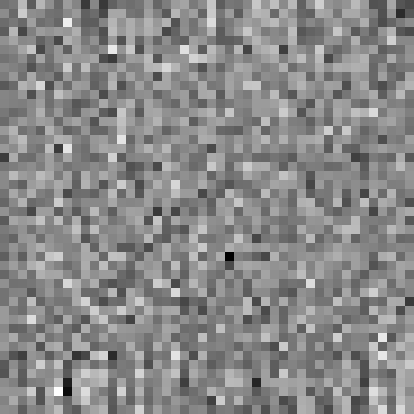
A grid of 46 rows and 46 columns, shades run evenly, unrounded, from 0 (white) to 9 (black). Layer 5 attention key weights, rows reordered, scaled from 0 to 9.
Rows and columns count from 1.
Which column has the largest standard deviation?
8
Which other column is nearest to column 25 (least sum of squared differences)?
6
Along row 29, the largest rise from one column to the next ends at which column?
26
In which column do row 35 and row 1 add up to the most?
45
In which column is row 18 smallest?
13
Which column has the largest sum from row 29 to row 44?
21
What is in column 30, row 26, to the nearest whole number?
5
